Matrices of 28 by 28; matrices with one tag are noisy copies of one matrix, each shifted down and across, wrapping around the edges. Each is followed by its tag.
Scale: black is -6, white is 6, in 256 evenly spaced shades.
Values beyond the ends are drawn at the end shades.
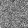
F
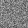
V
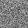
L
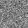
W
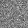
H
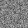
L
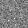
V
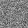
H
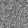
V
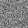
H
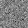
W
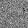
V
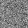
F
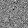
V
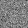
H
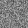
H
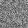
V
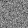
L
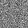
H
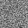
F
